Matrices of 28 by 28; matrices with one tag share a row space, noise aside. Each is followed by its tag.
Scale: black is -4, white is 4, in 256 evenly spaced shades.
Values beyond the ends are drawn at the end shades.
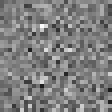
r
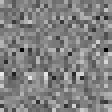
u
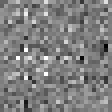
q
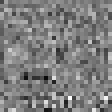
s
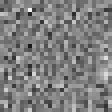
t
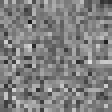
t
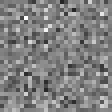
q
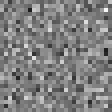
t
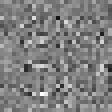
r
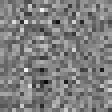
r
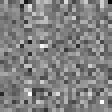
r
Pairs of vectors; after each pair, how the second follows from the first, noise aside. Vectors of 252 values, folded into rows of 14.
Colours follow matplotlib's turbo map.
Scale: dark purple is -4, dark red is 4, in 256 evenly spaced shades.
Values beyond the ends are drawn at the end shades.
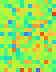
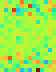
negated, partly zeroed.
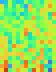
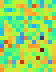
wrapped around, negated.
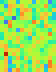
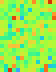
negated, partly zeroed.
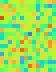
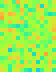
wrapped around, negated, shrunk.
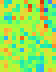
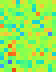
reversed, partly zeroed.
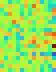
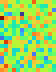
reversed, negated.
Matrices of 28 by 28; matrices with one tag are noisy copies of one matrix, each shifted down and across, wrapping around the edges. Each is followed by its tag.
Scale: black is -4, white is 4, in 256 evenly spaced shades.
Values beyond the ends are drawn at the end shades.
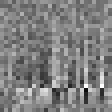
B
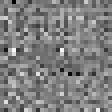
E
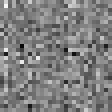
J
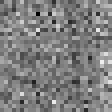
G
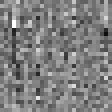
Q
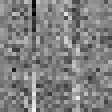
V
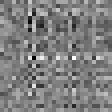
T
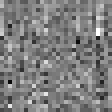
Q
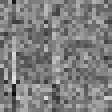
V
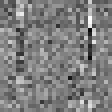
V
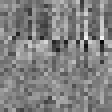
B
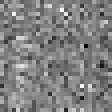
G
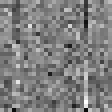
V
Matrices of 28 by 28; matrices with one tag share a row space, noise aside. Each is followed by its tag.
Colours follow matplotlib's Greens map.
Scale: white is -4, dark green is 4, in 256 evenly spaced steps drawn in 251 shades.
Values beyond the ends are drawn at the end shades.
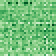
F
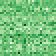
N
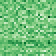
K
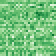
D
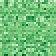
K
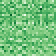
N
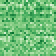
D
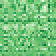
K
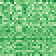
N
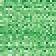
F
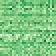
F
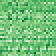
F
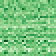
K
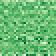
K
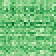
D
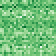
N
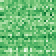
F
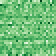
F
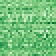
F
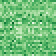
N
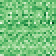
F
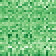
F
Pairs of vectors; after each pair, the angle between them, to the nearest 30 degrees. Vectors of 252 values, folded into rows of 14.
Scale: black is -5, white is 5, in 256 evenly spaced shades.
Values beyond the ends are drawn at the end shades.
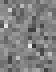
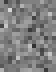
30 degrees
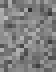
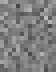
90 degrees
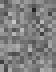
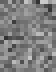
90 degrees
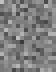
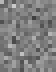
60 degrees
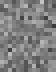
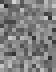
120 degrees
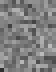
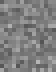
150 degrees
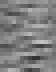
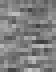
150 degrees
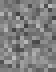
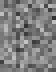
30 degrees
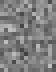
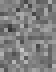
150 degrees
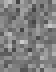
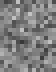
150 degrees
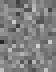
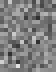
90 degrees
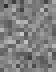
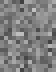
60 degrees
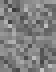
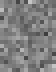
60 degrees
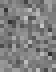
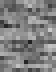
120 degrees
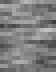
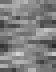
30 degrees
